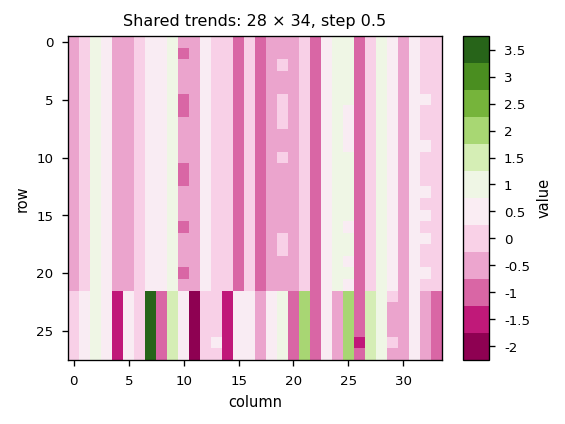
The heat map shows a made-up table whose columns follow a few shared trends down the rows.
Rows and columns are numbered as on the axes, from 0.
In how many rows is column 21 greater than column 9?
6
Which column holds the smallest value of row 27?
11
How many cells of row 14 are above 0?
12
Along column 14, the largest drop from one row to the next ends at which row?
22
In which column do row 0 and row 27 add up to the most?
7
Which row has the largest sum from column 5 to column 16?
26
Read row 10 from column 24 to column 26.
1 1 -1
